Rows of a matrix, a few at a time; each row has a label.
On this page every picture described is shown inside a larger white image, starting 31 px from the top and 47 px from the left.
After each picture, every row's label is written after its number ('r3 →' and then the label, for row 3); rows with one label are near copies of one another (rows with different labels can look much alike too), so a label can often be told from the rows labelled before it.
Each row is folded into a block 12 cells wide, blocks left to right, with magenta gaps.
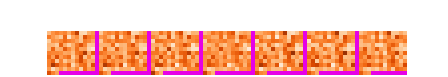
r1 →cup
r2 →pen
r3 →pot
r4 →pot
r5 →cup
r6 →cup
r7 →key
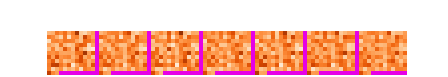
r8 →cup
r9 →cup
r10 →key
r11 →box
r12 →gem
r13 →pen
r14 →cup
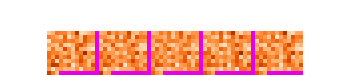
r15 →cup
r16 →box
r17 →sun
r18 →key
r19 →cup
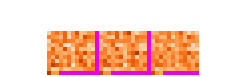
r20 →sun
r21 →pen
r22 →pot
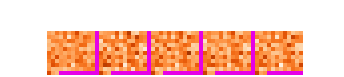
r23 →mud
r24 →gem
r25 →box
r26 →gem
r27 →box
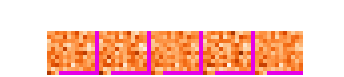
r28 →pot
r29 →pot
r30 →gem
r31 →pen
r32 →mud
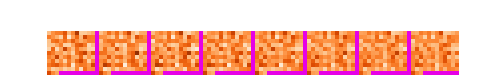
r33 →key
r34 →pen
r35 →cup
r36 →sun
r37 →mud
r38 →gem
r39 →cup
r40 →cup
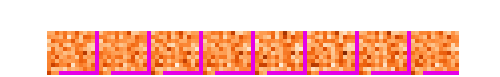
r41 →box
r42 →cup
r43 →sun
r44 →cup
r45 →gem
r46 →pen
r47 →key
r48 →pot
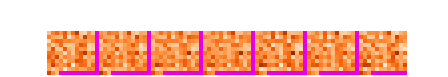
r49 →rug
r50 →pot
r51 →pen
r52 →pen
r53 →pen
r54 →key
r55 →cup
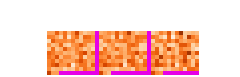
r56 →box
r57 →mud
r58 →key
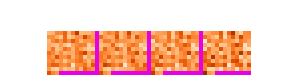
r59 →key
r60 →sun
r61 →gem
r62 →gem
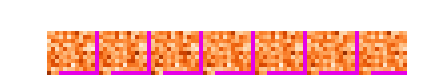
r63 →box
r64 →rug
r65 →pot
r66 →mud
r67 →gem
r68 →cup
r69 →key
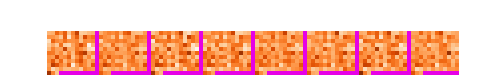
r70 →pot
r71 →cup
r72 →pot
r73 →cup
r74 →pot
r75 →key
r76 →pot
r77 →pen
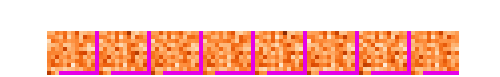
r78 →pot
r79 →key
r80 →box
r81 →cup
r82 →key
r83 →gem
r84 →sun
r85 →key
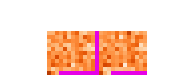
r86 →pot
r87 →mud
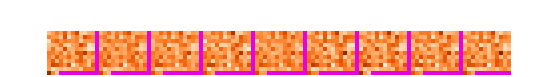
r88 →pot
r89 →mud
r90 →pen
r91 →cup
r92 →gem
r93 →pen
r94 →mud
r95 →cup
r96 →pen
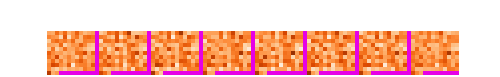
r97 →box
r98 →key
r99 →mud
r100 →gem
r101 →gem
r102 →box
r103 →sun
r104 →pen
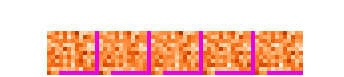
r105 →key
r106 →pot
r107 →cup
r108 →sun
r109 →sun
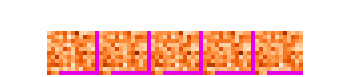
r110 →key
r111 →pen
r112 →cup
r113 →pen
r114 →mud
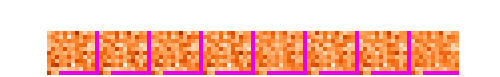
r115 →mud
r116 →sun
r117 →mud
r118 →sun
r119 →rug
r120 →box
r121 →gem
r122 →pot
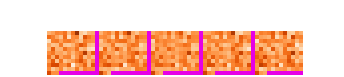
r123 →cup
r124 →mud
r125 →gem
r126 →cup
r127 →rug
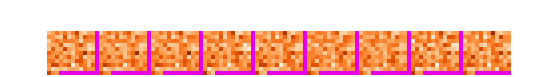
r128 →pen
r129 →pen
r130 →pen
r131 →pot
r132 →mud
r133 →cup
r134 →rug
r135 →box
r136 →key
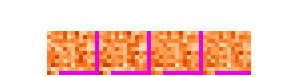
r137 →rug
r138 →mud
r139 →pen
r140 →sun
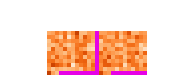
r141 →mud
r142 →gem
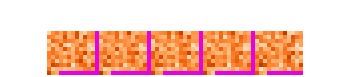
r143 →sun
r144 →pot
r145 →gem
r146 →mud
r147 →cup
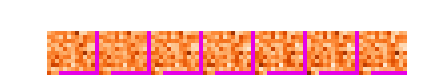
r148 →cup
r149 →key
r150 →pen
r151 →cup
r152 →rug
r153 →pot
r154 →pen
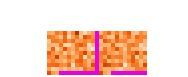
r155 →key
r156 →sun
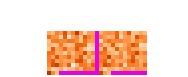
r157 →mud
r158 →rug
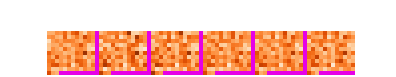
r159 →gem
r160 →cup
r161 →pen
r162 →sun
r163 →gem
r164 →rug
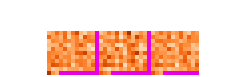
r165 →pot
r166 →key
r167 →sun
